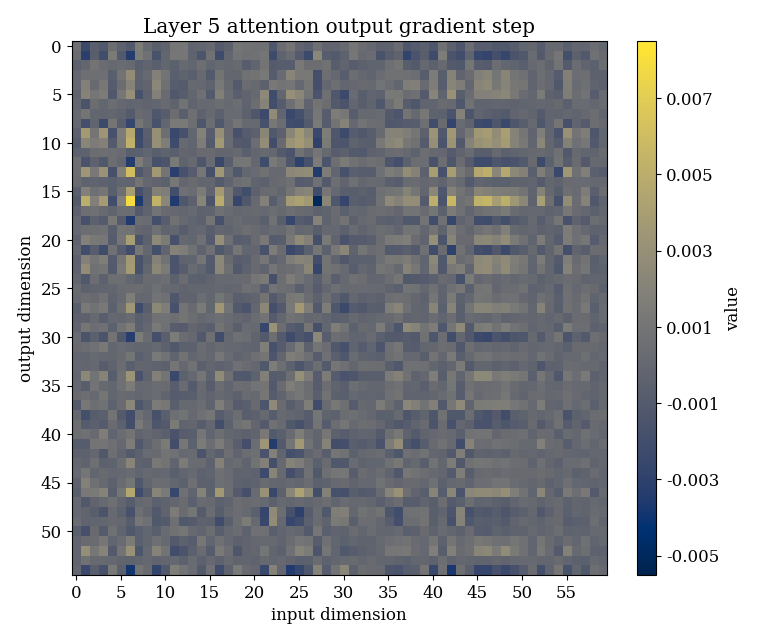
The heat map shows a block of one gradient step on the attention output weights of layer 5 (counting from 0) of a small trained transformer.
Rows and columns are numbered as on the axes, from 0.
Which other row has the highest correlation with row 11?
2
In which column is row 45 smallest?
7
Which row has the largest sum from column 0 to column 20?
16
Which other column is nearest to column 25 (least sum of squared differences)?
36
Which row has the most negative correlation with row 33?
41
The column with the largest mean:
6
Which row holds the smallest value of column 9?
54
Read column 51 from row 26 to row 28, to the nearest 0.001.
0 0 0
